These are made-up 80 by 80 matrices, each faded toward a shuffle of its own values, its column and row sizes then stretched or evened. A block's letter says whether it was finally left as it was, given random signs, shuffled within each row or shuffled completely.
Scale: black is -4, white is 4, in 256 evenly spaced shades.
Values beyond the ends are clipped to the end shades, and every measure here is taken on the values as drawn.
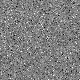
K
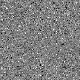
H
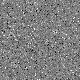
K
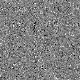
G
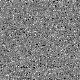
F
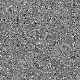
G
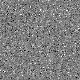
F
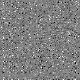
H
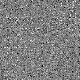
H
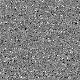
F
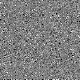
G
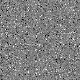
G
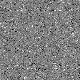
F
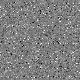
F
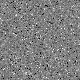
K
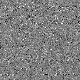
F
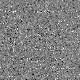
F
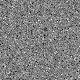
K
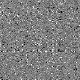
H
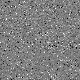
F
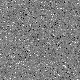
K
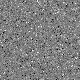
K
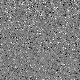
F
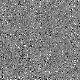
G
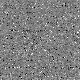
F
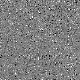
G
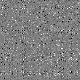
H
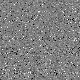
F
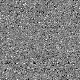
F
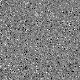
G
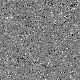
F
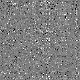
H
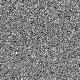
K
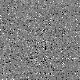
G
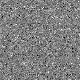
F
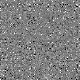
H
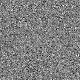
F
